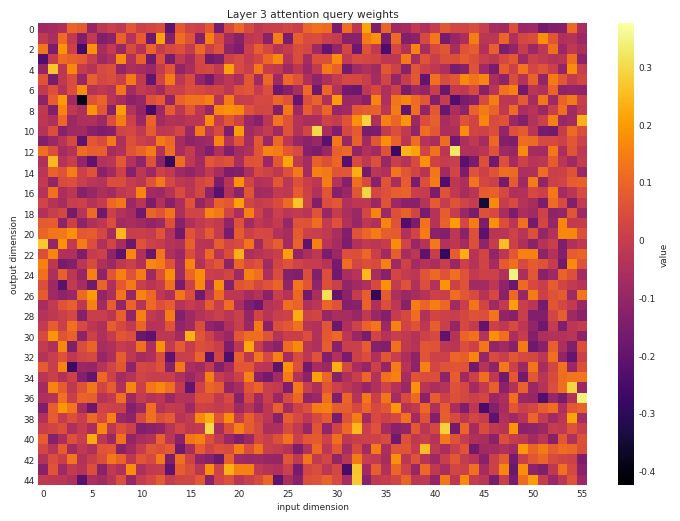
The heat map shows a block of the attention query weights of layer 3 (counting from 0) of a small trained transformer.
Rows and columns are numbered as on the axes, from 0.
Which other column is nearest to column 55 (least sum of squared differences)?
35
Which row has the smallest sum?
6
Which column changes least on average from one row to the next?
15
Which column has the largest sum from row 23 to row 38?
26
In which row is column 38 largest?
12
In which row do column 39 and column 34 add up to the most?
41
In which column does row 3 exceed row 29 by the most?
30
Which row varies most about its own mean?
7
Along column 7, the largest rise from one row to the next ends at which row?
11
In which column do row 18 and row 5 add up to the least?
39
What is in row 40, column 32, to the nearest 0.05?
0
